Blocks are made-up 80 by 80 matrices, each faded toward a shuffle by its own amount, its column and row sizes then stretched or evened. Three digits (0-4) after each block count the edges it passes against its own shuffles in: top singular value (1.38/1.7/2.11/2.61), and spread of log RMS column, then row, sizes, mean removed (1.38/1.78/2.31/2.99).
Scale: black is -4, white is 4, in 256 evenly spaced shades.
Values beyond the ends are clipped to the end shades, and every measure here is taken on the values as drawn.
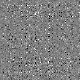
1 3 2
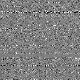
2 1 4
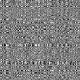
4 2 4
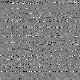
2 1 4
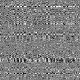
4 1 4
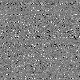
1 0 3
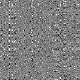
3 3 1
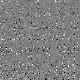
0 2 3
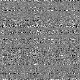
1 2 4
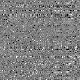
3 1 3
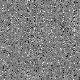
2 2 0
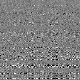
3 1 4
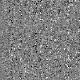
0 3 1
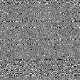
3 0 4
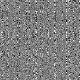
2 4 0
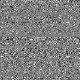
2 2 4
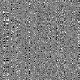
3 4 0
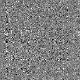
1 3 2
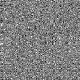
2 1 0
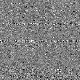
1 0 3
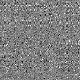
3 2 2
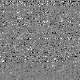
1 1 4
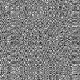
4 0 1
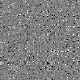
3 2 2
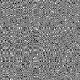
4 1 2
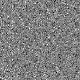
1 1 0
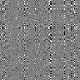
4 4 2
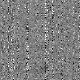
2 4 1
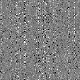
3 3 0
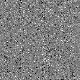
1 2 0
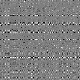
4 2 4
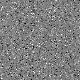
0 1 0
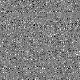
2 0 3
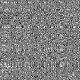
3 0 3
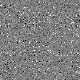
1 2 3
